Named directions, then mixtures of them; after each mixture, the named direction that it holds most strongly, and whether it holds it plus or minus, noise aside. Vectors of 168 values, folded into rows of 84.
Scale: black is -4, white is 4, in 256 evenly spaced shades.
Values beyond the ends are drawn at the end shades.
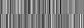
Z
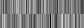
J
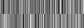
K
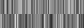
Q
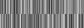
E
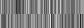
Z, minus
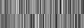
K, minus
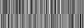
Z, minus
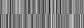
Z, plus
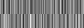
K, plus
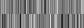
J, minus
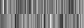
Q, minus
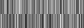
Q, plus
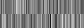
J, plus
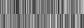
J, minus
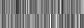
J, minus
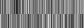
E, plus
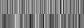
K, minus
